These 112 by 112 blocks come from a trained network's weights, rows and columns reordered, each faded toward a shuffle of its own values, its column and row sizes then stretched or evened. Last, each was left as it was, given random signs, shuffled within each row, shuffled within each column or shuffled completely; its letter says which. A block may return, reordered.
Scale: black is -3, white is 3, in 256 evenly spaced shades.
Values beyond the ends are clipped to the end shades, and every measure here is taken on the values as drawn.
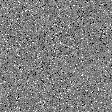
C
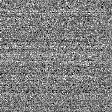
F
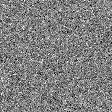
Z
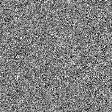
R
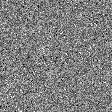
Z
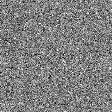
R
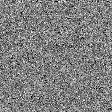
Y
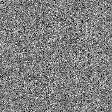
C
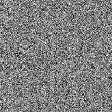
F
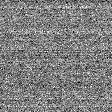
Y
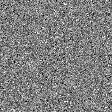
C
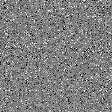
F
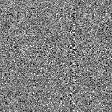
F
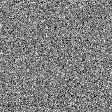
Y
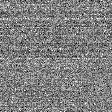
F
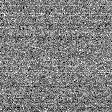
Y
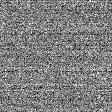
Y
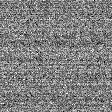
Y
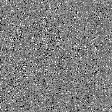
R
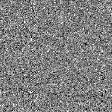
F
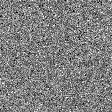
Z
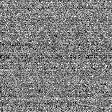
F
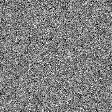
C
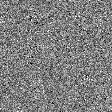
R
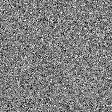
Y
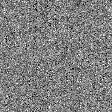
C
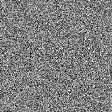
R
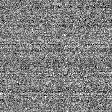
F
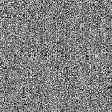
F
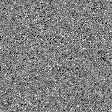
Y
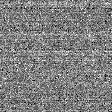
F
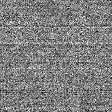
F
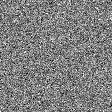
Z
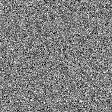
Y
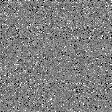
F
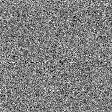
Y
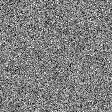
Z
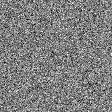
Z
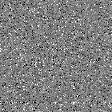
F
